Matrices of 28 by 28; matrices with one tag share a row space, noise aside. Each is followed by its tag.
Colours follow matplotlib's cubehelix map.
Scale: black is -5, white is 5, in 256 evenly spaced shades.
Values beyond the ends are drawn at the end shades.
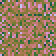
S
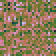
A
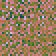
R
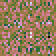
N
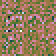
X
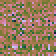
A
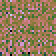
R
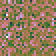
X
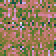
A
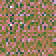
R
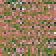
A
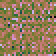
A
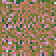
X
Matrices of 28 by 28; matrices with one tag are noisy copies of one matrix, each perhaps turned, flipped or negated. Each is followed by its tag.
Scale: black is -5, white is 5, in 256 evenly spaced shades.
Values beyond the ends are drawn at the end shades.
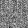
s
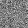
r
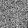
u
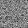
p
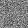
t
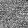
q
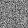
t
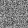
t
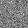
r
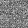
s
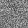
r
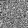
u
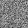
t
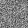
t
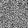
u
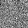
u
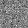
p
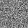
r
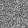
r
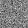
p
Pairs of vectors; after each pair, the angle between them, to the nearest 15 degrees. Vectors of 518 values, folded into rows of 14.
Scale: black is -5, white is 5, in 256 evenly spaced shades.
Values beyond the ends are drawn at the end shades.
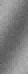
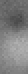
90 degrees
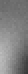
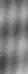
120 degrees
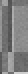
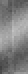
75 degrees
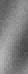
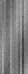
60 degrees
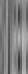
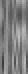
45 degrees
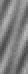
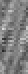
45 degrees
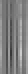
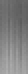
105 degrees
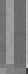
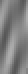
75 degrees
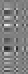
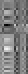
135 degrees
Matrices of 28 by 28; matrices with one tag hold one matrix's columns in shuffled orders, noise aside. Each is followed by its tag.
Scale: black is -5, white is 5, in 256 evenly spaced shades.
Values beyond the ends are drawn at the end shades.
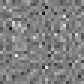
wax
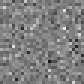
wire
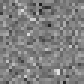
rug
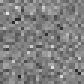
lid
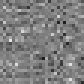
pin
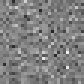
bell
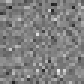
rug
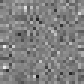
lid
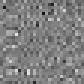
rug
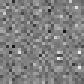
bell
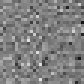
pin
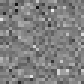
rug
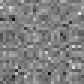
lid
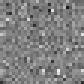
rug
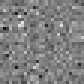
wax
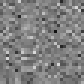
bell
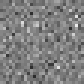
wax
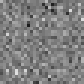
rug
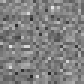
lid
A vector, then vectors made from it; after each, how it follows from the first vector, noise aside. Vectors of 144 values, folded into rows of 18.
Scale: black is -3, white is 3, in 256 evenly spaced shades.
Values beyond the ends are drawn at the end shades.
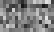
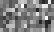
sign-scrambled.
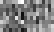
wrapped around, negated.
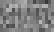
negated, shrunk.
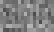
reversed, negated, shrunk.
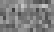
negated, shrunk.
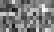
wrapped around, negated.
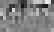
partly zeroed.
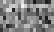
negated.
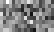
wrapped around, negated.
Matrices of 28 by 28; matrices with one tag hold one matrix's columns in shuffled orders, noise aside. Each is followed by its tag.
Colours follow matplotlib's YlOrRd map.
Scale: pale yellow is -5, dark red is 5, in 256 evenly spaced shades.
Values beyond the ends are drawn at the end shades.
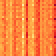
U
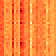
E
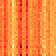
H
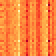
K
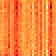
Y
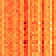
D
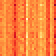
U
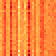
Y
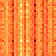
K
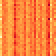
U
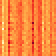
D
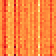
H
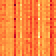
U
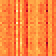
E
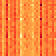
U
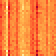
Y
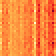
E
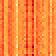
H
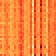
H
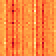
E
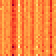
H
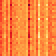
U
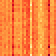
H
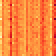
U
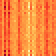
Y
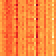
U
